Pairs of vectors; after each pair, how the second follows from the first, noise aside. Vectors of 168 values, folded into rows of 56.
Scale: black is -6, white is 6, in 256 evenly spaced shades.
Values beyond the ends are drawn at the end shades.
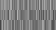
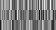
scaled up.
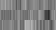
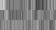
wrapped around, negated.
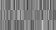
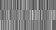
shuffled.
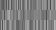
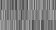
shuffled.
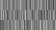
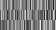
scaled up.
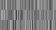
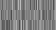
wrapped around, negated.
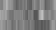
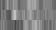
wrapped around.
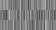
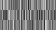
scaled up.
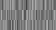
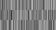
wrapped around.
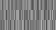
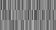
wrapped around, negated.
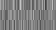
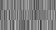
wrapped around.
